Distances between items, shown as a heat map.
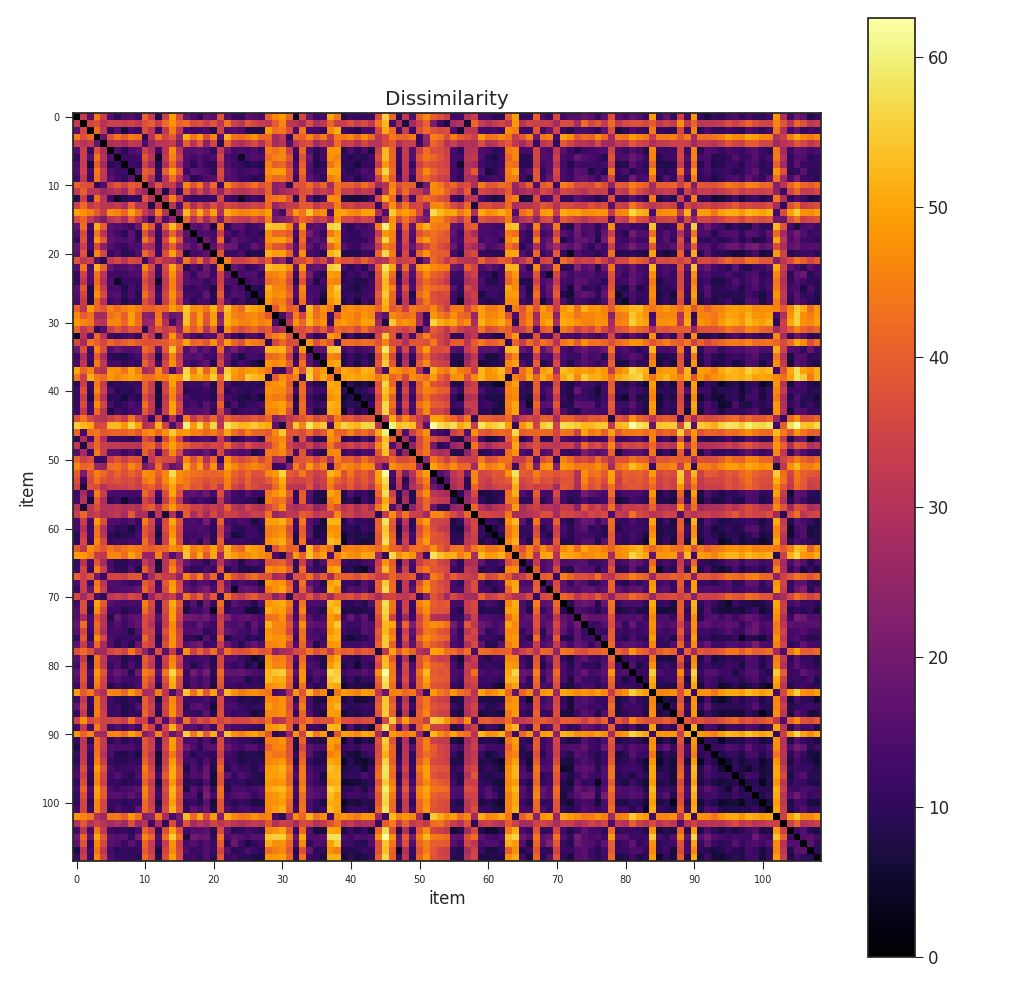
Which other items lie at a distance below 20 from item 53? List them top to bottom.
1, 46, 48, 52, 54, 57
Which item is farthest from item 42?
45
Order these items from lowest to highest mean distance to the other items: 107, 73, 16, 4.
107, 73, 16, 4
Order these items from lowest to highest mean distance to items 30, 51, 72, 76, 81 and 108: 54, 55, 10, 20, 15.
20, 55, 15, 10, 54
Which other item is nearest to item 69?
23
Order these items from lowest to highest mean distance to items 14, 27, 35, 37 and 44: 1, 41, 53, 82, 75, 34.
41, 75, 82, 34, 1, 53
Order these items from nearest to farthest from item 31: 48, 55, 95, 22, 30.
30, 48, 55, 95, 22
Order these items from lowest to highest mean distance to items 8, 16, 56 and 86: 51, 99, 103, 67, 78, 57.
99, 57, 103, 67, 78, 51
